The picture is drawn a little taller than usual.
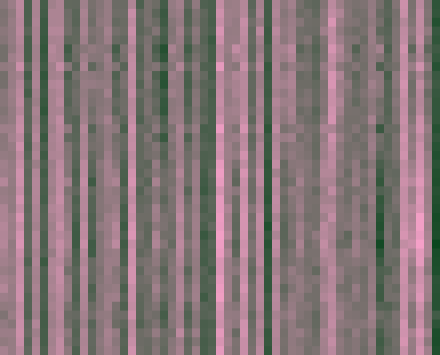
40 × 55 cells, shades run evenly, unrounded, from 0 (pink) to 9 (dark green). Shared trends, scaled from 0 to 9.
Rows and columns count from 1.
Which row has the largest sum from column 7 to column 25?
6
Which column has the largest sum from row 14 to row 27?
55
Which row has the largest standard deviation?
28
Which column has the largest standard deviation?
48
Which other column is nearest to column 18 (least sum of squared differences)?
49
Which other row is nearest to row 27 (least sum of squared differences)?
21
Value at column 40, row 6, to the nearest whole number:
6
